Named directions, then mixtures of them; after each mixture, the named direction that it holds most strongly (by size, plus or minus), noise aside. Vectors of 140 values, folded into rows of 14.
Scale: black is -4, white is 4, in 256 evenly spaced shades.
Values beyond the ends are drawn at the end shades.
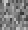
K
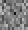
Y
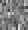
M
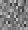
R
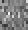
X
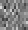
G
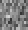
K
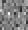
Y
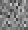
R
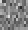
R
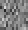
G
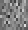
R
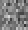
K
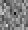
Y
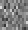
G
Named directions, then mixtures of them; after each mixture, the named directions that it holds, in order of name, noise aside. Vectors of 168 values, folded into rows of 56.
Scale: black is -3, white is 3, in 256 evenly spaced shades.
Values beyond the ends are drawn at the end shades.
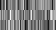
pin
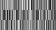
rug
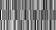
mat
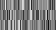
pin, rug.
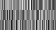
mat, rug.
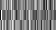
mat, rug.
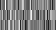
pin, rug.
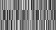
rug.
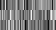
pin.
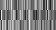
mat, rug.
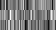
pin.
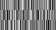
pin, rug.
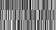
mat, rug.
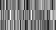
pin.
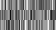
pin.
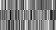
pin.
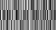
mat, rug.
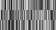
mat, pin.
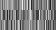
rug.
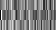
mat, rug.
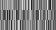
rug.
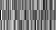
mat.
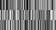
pin, rug.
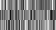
pin.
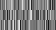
pin, rug.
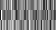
mat, rug.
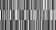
mat, pin.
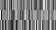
mat.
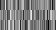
pin, rug.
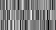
pin, rug.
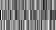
mat, pin.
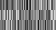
pin, rug.
